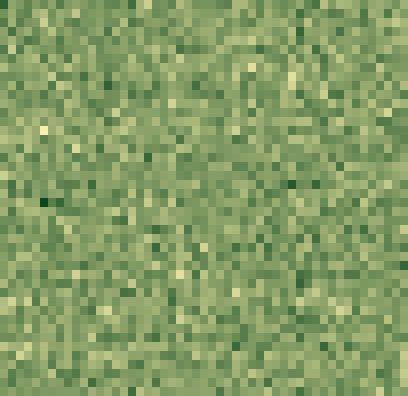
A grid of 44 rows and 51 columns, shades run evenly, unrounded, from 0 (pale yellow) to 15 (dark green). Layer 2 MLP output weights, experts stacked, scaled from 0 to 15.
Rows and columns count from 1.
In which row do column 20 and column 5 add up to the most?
26
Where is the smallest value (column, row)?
6, 15
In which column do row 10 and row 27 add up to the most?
14
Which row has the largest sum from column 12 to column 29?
38
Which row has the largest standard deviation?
23
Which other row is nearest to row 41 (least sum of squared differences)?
20
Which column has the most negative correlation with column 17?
41
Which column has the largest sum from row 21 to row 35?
34
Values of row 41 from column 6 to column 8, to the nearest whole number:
6 10 6
